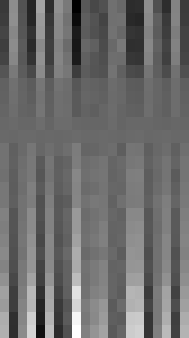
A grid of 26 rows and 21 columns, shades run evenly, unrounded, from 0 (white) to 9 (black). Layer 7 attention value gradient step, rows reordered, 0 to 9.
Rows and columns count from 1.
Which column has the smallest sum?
9
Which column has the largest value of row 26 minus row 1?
5
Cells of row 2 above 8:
1
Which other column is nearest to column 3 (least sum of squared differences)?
11
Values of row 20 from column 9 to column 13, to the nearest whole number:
3 5 5 5 5
